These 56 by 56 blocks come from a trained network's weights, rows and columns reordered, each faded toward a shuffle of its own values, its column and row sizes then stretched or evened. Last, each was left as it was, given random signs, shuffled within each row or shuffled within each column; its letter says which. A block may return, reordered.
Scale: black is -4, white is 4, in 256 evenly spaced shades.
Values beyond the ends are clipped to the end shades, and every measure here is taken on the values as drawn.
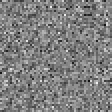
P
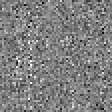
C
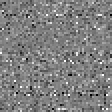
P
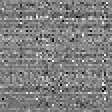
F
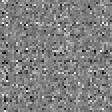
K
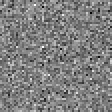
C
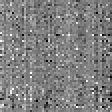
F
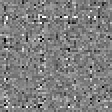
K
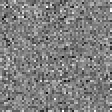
K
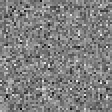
K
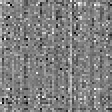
F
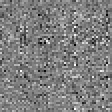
K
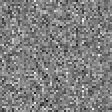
C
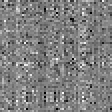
F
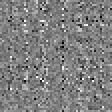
K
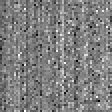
C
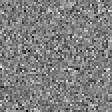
P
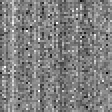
C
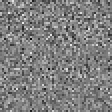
K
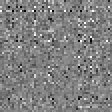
K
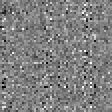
K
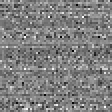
P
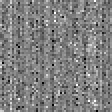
C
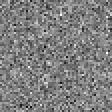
C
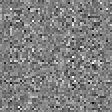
F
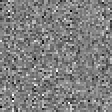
C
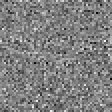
P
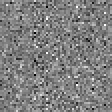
C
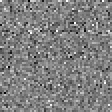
P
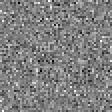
P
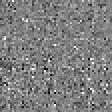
K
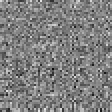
F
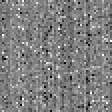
C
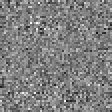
P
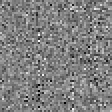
C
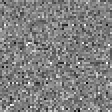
P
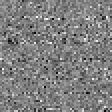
P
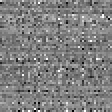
F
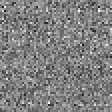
K
